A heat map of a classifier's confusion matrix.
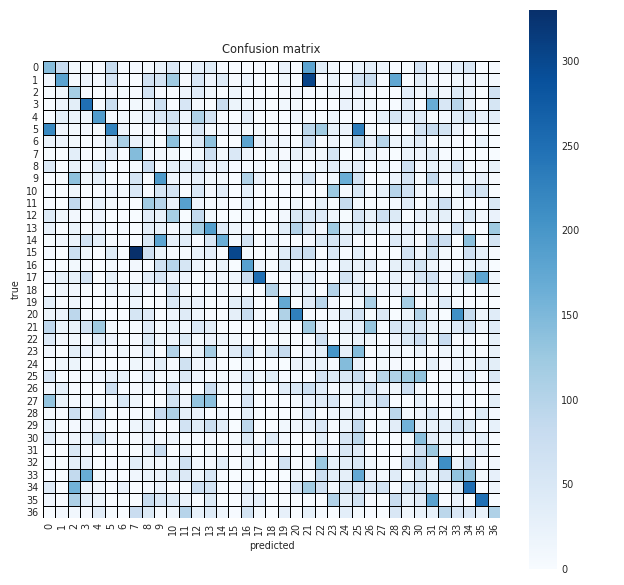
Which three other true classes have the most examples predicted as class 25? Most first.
5, 33, 23
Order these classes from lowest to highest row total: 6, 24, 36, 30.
24, 30, 36, 6
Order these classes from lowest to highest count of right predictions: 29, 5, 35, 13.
29, 13, 5, 35
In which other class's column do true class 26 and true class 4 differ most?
12
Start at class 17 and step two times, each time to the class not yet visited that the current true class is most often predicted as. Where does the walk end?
31
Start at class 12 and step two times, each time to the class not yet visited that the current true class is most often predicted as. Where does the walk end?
23
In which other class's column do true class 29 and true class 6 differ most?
10
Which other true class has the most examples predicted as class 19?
20
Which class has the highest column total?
25
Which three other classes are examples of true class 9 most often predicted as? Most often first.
24, 2, 16
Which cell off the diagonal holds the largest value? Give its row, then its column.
15, 7
